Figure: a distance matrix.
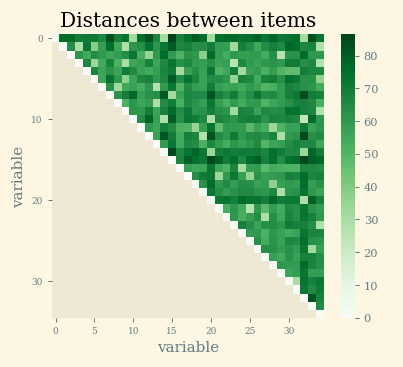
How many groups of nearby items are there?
11
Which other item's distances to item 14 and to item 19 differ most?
12
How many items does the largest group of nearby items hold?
6
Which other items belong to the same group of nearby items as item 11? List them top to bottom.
18, 28
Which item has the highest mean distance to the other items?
15
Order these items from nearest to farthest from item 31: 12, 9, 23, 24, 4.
4, 24, 12, 23, 9
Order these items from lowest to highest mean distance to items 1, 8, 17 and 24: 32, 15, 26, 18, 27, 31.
27, 26, 18, 31, 32, 15
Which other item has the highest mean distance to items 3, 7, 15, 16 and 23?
0
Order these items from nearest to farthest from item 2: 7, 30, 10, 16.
16, 7, 30, 10
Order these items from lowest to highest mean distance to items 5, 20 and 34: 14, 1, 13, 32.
1, 32, 14, 13
